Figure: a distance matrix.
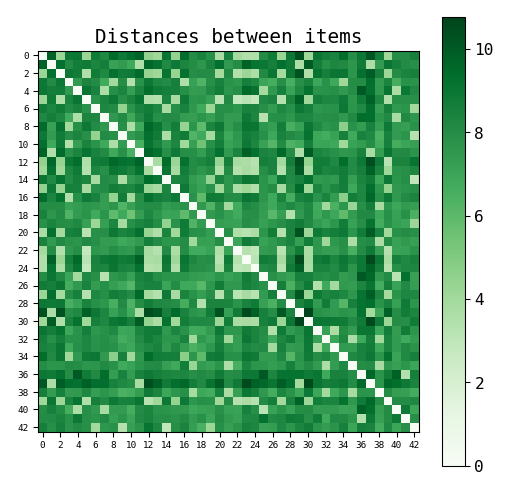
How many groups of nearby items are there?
9
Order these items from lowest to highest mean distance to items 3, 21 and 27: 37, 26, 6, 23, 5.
5, 23, 26, 6, 37
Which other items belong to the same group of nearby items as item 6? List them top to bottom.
9, 14, 19, 42
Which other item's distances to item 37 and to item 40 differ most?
25
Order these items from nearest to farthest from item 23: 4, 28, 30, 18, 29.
30, 18, 28, 4, 29
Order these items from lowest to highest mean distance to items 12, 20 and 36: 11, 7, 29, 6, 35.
35, 6, 7, 11, 29
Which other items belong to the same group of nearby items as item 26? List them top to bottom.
31, 33
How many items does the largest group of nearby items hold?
13
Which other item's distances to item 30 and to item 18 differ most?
28
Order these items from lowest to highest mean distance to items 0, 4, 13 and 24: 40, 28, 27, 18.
27, 40, 18, 28
